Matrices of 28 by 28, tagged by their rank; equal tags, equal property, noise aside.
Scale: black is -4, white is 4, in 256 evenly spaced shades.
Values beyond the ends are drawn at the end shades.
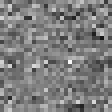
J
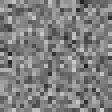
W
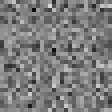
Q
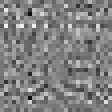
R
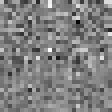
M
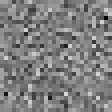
W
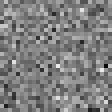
W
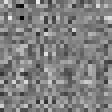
M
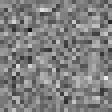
W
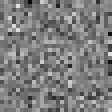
W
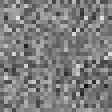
Q
